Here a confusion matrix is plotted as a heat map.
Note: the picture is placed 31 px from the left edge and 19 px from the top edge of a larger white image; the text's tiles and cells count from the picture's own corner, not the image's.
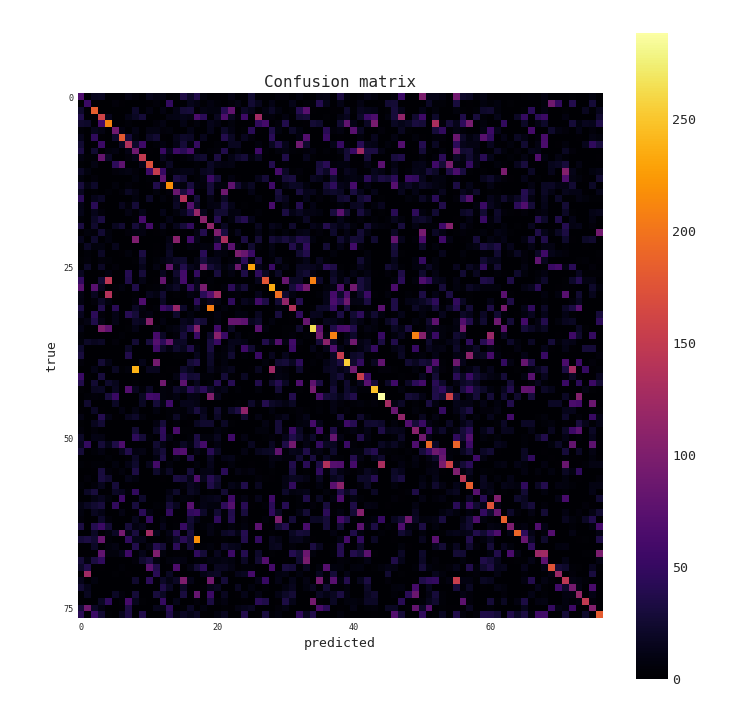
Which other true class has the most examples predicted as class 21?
14
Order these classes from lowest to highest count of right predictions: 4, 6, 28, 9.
9, 6, 4, 28
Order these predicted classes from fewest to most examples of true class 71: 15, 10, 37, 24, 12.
24, 12, 10, 37, 15
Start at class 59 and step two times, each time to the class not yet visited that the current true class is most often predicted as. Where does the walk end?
41
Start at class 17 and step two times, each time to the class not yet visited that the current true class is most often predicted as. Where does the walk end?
57
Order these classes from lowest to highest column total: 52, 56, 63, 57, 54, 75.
63, 54, 75, 56, 52, 57
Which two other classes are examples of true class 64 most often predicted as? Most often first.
10, 6
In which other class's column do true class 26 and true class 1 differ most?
69
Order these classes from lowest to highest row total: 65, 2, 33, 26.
26, 2, 65, 33
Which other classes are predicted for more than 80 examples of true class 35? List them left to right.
20, 37, 49, 50, 60
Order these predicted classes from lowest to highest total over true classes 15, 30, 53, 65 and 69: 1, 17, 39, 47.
47, 1, 39, 17
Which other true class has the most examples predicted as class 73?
44
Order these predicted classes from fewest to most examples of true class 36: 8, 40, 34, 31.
34, 8, 31, 40
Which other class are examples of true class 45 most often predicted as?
75
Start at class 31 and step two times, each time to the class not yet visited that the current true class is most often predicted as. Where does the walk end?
54
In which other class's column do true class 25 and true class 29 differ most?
4
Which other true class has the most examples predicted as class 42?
67
